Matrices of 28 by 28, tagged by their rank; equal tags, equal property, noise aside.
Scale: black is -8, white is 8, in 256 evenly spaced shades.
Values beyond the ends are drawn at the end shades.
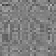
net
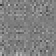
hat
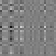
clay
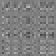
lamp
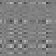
clay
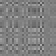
clay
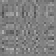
net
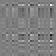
clay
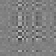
clay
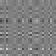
clay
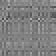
lamp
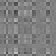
clay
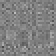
hat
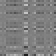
clay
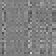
net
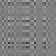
clay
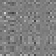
net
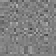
hat
